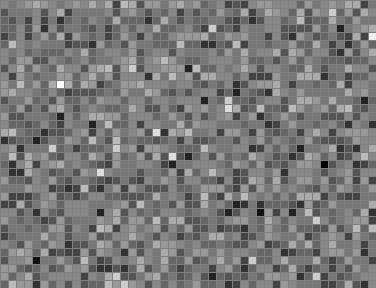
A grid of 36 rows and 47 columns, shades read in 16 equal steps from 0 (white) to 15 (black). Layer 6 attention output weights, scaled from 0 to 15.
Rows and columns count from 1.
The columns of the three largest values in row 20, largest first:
24, 37, 43
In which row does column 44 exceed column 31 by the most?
25
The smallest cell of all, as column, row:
8, 11
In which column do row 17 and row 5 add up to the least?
47
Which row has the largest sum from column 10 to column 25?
34
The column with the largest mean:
30
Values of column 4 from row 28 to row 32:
8 9 8 6 6
